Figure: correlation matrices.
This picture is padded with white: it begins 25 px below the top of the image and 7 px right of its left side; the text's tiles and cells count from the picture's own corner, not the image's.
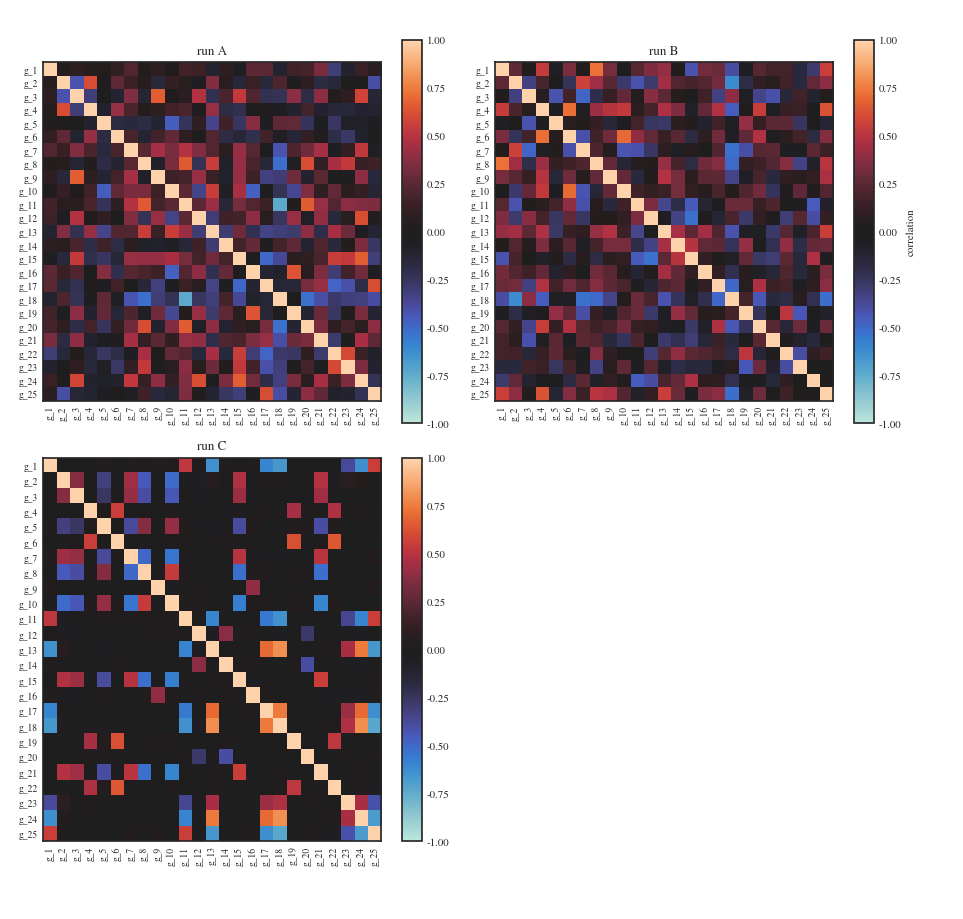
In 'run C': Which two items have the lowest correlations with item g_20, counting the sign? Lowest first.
g_14, g_12
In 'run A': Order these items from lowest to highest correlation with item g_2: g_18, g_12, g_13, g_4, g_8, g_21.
g_21, g_12, g_8, g_18, g_13, g_4
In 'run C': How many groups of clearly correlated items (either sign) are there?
5
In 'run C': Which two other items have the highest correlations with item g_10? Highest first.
g_8, g_5
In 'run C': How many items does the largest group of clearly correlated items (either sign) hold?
8
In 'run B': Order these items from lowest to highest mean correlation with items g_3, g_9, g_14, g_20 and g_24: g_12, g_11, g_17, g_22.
g_11, g_12, g_22, g_17
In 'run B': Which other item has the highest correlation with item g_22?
g_19
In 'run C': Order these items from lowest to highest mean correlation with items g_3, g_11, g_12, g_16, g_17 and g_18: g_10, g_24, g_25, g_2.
g_25, g_10, g_2, g_24
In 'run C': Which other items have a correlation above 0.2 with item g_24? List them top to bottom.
g_13, g_17, g_18, g_23
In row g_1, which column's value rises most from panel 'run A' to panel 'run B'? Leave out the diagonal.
g_8
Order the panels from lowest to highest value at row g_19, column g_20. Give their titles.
run B, run A, run C
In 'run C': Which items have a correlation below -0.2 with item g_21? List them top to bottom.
g_5, g_8, g_10
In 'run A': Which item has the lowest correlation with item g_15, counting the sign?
g_17
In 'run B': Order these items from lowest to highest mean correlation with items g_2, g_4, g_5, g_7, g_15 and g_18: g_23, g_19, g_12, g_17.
g_12, g_23, g_19, g_17
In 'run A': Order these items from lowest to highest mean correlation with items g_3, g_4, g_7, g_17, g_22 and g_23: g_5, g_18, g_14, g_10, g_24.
g_18, g_5, g_14, g_10, g_24
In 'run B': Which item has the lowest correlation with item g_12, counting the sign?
g_15
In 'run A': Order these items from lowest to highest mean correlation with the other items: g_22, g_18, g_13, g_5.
g_18, g_5, g_22, g_13
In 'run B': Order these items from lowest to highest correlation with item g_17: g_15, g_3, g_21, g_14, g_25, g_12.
g_3, g_12, g_15, g_21, g_14, g_25
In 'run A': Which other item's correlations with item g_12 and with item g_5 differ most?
g_24
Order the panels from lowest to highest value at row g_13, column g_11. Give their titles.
run C, run B, run A
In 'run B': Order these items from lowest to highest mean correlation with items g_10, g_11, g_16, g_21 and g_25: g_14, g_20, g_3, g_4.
g_3, g_14, g_20, g_4
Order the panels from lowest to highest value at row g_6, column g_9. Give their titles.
run C, run A, run B
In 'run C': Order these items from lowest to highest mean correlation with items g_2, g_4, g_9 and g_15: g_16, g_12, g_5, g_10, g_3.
g_10, g_5, g_12, g_16, g_3
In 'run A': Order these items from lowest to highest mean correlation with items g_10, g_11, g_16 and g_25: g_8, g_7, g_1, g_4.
g_4, g_1, g_7, g_8
